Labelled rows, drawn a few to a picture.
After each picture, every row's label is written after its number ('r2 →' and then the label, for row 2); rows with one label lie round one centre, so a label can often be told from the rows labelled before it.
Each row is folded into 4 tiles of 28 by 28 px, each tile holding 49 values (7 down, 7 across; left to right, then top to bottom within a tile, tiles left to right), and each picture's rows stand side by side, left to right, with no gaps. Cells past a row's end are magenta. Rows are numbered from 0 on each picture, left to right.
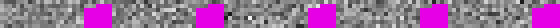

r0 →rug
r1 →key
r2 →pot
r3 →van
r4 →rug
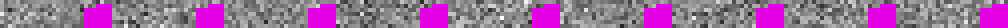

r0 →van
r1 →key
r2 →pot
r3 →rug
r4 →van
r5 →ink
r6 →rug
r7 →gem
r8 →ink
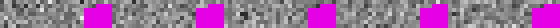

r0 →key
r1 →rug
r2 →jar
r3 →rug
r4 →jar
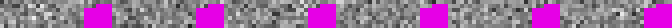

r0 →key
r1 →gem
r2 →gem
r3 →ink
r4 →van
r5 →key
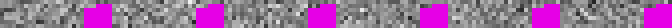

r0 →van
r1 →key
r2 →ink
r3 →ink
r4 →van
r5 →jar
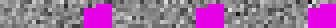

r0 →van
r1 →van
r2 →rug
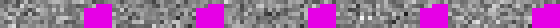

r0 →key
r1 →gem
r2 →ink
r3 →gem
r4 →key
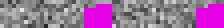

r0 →gem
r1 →jar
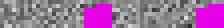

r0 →jar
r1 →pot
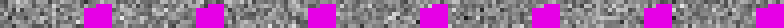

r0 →rug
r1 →key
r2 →ink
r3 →van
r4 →ink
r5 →van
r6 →key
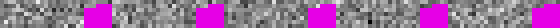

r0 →jar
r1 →ink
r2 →pot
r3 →ink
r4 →key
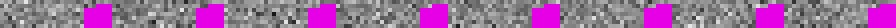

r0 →ink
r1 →pot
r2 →rug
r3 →pot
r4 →pot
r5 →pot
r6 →pot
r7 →gem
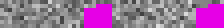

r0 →van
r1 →key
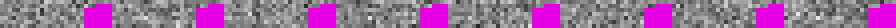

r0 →rug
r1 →gem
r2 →rug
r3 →gem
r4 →rug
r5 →jar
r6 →gem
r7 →van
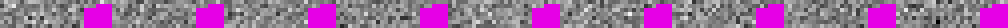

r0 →pot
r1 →ink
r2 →jar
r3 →ink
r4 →pot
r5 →ink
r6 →jar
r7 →ink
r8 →ink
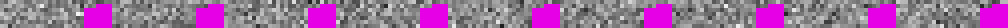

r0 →van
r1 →key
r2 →rug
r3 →rug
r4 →van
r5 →key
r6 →ink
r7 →jar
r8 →ink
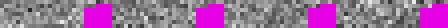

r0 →jar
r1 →key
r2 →jar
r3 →key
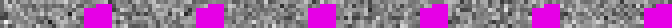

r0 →pot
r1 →key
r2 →gem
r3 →ink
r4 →ink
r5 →jar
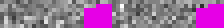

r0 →pot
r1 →key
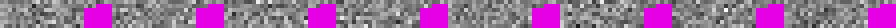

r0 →rug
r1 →jar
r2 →rug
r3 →key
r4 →ink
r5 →key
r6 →key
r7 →rug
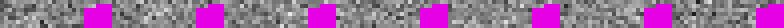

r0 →pot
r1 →key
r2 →rug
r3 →gem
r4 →pot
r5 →jar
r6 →rug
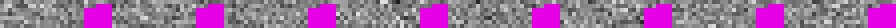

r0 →key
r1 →gem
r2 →gem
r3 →ink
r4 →ink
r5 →van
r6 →van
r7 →gem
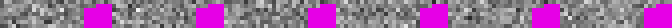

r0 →key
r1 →ink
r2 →van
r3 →van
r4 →van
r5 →key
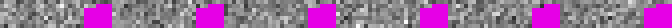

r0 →key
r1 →ink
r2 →pot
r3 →ink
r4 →key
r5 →key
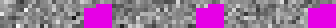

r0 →ink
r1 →pot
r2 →rug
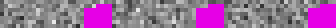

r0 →pot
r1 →ink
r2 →jar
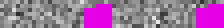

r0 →jar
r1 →gem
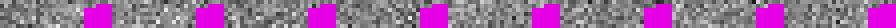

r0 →gem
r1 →pot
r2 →key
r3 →pot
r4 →jar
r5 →van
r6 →ink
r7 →jar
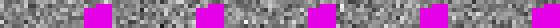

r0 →rug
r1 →rug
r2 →gem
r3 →gem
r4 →van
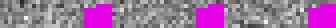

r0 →pot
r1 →pot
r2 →gem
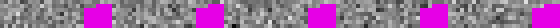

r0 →van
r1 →gem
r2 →pot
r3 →ink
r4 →key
